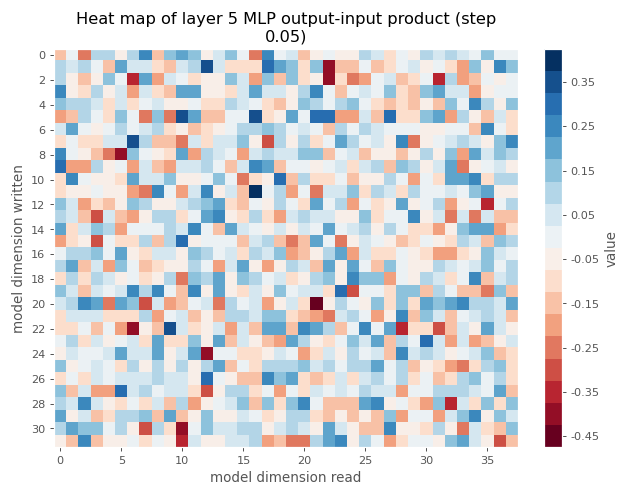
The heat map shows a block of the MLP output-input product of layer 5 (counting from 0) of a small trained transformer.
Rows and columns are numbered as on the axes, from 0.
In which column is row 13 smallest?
3
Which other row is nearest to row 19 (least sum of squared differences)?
12
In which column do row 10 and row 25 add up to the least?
29
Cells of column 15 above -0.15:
26
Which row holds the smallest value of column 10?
30
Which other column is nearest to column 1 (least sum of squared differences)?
37
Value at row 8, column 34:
0.2
